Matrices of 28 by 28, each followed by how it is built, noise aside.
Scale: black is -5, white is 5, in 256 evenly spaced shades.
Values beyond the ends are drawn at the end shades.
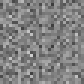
repeating rows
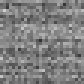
blocks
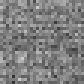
blocks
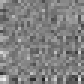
low rank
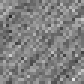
Hankel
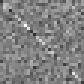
diagonal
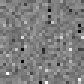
sparse
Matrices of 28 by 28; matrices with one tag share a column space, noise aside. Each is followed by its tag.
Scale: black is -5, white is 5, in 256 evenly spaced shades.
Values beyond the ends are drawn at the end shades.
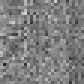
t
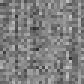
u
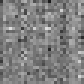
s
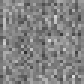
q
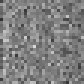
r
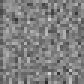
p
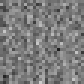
q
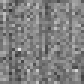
u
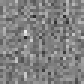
t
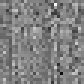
p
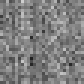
t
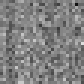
q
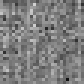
s
